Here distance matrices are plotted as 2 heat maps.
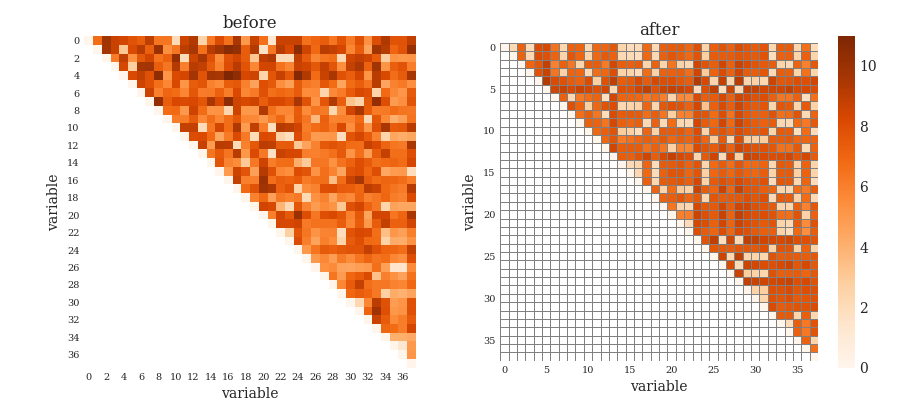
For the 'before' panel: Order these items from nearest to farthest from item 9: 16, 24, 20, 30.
20, 30, 16, 24
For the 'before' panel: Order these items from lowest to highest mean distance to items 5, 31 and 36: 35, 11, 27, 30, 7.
35, 30, 7, 11, 27
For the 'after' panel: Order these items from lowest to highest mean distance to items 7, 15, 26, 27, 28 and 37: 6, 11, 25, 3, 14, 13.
14, 3, 13, 11, 25, 6
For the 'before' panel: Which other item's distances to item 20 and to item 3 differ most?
1
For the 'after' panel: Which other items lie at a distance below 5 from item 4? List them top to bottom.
11, 25, 27, 29, 30, 31
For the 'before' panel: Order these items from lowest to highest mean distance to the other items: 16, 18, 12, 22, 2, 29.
29, 18, 22, 2, 16, 12
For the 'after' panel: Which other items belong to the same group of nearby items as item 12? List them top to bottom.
6, 8, 20, 36
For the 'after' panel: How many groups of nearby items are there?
5
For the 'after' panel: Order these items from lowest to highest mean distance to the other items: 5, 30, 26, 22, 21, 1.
1, 22, 21, 30, 26, 5
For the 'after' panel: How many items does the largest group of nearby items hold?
13
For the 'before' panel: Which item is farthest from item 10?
2
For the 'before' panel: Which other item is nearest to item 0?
21
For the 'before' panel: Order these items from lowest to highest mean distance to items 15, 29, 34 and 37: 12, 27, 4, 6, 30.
27, 6, 30, 12, 4
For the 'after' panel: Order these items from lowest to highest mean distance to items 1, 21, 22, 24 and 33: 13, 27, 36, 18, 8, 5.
18, 36, 8, 27, 13, 5
